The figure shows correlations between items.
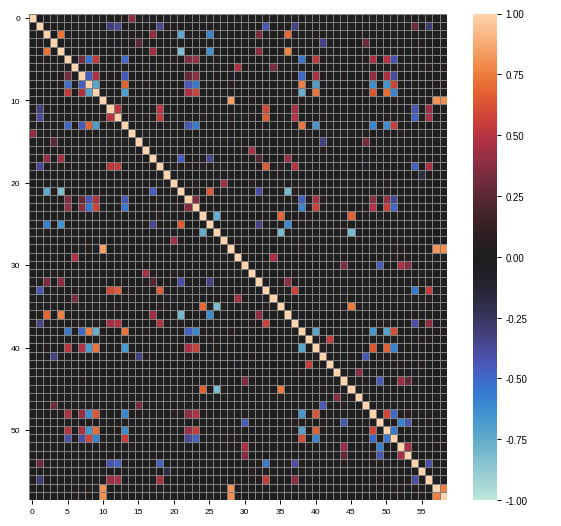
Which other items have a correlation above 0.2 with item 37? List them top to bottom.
11, 12, 18, 33, 56
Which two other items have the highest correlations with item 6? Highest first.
29, 34
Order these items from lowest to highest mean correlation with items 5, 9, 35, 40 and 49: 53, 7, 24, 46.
53, 46, 24, 7
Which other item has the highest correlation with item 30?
52
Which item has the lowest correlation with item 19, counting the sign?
55
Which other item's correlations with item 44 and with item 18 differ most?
33
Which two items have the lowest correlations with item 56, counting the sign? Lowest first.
54, 1
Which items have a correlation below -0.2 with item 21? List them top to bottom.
2, 4, 17, 32, 36
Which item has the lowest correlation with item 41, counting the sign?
47
